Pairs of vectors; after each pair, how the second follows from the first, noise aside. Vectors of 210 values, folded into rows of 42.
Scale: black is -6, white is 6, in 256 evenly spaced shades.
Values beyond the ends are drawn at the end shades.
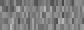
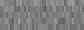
negated, shrunk.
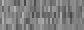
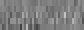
wrapped around, partly zeroed.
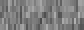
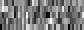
wrapped around, negated, scaled up.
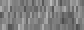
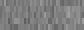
wrapped around, negated, shrunk.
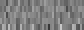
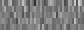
reversed.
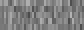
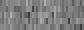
partly zeroed.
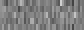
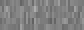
wrapped around, shrunk.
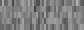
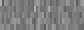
negated, shrunk.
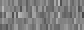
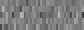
partly zeroed.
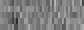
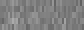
negated, shrunk.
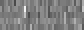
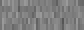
wrapped around, negated, shrunk.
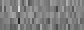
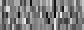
wrapped around, negated, scaled up.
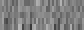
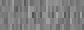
wrapped around, shrunk.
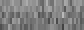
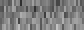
reversed.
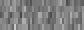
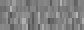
partly zeroed.
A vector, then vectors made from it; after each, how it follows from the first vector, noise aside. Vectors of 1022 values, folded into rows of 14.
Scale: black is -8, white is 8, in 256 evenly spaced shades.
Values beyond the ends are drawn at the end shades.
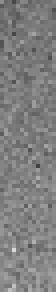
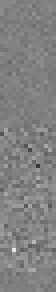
partly zeroed.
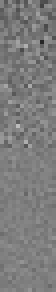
reversed, negated, partly zeroed.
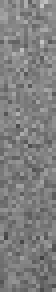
reversed.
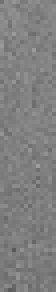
negated, shrunk.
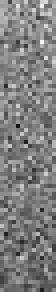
reversed, scaled up.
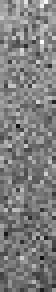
reversed, scaled up.
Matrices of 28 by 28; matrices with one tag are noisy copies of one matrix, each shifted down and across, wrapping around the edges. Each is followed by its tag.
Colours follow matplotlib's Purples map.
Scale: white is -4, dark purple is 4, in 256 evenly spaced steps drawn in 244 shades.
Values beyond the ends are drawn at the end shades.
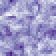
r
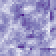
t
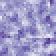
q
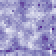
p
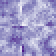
t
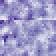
q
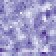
q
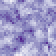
r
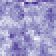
p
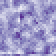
q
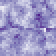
p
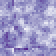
p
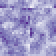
t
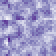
q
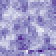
p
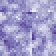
t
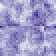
p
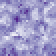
r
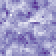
r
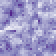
r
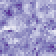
r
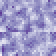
q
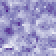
r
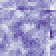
t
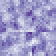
q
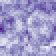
r
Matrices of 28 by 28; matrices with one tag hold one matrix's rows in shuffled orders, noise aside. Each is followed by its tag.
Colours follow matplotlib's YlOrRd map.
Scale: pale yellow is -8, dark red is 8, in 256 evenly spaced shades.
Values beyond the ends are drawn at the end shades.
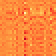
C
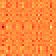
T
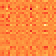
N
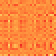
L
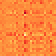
C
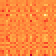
N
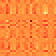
N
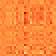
C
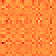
T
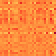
L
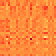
N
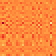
T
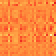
L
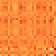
L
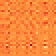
N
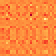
N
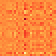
C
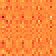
T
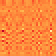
T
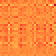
L
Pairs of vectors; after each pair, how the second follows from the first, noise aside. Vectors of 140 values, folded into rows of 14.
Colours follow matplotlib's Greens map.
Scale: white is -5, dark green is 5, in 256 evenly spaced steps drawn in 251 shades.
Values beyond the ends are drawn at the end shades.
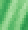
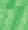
wrapped around, shrunk.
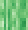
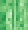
wrapped around.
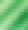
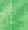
wrapped around, negated, shrunk.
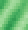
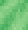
wrapped around, shrunk.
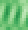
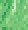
wrapped around, negated, partly zeroed.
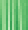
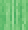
wrapped around, shrunk.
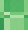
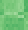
reversed, shrunk.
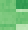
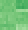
shrunk.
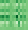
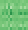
reversed, shrunk.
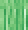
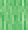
wrapped around, shrunk.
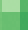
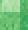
copied.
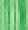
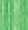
wrapped around, negated, shrunk.
